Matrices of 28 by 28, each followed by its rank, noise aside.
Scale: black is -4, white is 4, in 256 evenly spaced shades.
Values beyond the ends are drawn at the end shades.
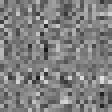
three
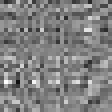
three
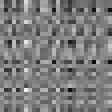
two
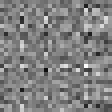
four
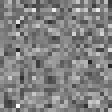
five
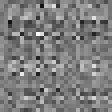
three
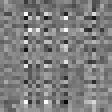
two
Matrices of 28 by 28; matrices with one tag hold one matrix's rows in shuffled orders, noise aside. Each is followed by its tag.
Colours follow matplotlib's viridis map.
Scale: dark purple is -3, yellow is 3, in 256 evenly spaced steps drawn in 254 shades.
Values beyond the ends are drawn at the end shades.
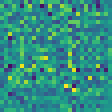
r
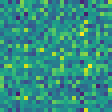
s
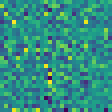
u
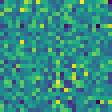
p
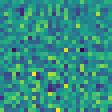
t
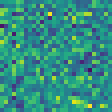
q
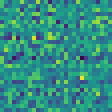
t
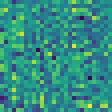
q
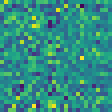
t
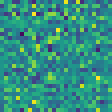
t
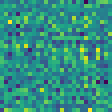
s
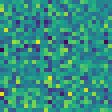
u
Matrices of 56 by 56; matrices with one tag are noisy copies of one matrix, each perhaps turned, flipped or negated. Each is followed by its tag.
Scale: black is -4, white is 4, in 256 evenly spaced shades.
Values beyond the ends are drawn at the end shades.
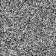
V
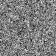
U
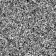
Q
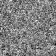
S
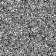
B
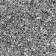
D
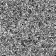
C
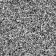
Q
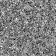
Q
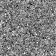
Q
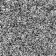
S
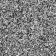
U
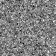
B
